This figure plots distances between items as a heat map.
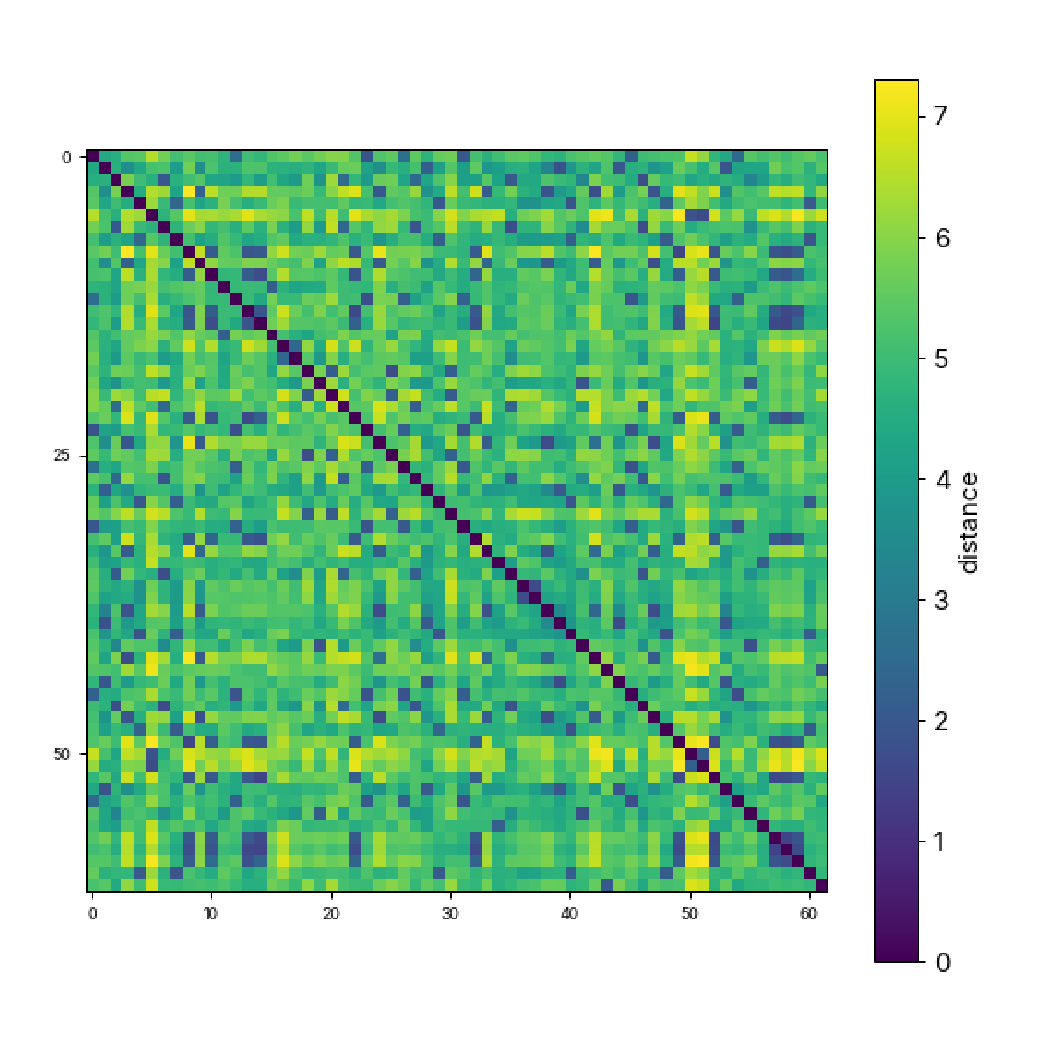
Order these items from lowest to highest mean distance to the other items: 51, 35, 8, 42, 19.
35, 19, 8, 42, 51
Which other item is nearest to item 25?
18
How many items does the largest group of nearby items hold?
11
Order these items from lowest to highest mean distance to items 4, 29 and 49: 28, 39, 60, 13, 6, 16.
60, 13, 39, 28, 6, 16
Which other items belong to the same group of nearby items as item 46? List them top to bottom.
2, 6, 21, 27, 35
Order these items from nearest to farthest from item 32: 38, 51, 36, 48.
48, 36, 38, 51
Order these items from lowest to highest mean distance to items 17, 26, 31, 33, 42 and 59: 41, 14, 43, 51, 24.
24, 14, 41, 43, 51
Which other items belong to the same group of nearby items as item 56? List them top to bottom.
34
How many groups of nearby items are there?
14
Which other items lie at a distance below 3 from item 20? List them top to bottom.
18, 25, 30
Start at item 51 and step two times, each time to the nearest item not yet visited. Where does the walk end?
50
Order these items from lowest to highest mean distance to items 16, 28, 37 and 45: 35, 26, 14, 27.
26, 35, 27, 14
